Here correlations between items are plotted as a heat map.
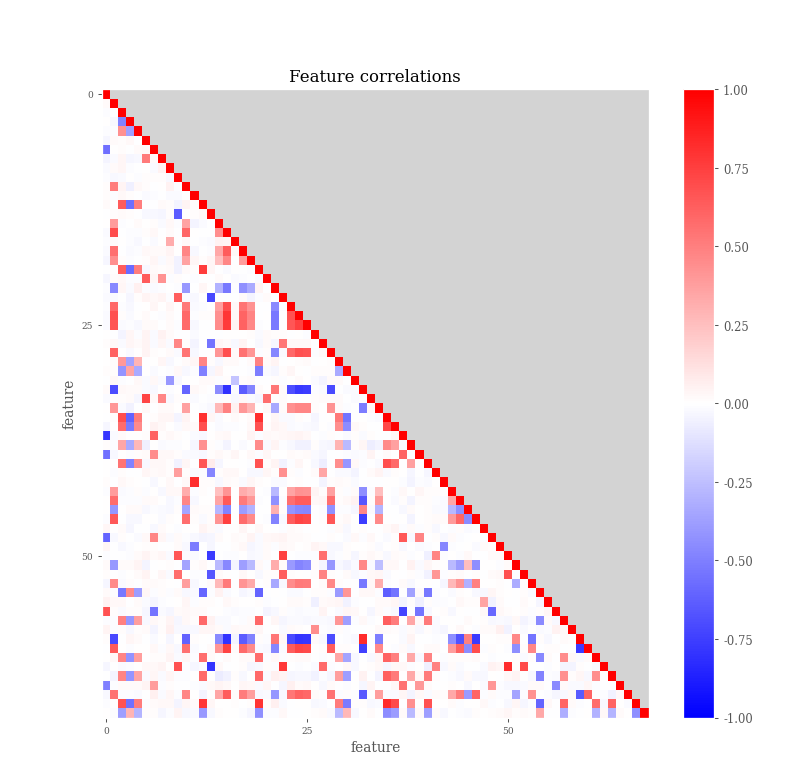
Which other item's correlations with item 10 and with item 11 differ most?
42
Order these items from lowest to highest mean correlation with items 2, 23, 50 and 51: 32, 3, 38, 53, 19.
3, 32, 53, 38, 19
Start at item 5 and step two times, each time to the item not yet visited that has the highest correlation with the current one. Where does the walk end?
20
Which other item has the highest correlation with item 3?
54
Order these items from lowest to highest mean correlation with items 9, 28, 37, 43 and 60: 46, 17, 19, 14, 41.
19, 41, 14, 17, 46
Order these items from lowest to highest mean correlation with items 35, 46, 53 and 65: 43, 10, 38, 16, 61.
16, 38, 61, 43, 10
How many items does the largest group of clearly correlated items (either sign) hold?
22
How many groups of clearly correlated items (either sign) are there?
9
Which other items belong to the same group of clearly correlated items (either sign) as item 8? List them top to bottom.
16, 31
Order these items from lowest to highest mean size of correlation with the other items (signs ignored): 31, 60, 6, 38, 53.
31, 6, 38, 53, 60
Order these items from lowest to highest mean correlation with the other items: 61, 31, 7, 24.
31, 7, 61, 24
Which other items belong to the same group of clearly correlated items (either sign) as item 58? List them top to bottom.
26
